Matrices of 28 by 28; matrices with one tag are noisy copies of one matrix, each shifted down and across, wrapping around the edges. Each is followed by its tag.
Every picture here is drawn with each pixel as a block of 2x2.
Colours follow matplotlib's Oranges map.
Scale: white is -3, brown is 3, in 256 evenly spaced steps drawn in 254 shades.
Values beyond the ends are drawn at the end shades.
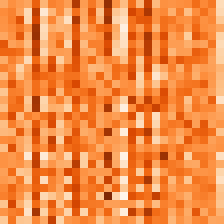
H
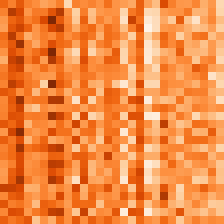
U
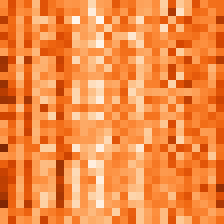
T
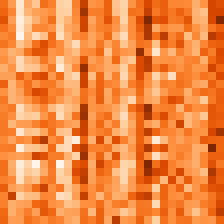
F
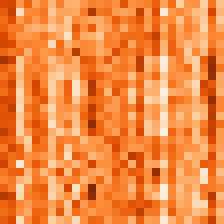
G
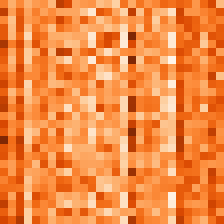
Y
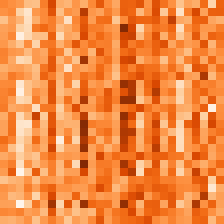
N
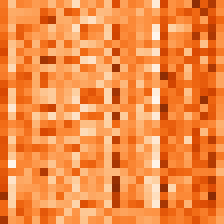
Y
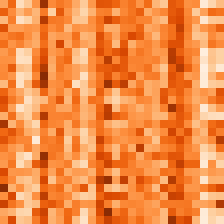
F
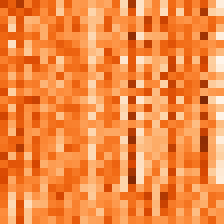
H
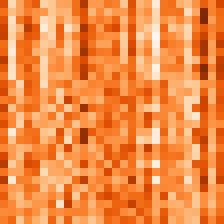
G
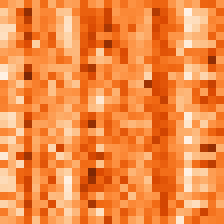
F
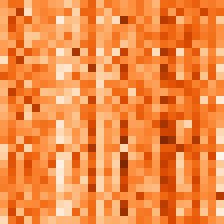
N
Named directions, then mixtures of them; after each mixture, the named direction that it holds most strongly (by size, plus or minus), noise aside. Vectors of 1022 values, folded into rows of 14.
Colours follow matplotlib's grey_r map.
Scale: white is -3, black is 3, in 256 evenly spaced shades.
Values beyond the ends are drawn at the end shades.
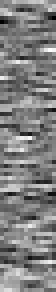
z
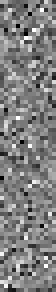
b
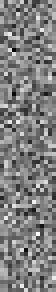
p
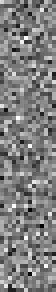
b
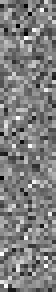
b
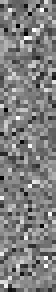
b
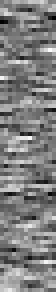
z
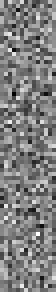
p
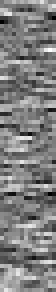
z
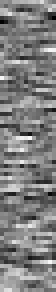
z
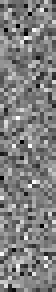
b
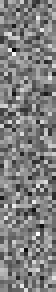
p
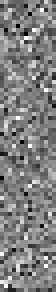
b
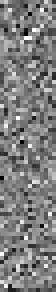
b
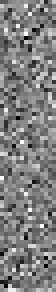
b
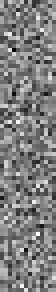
p
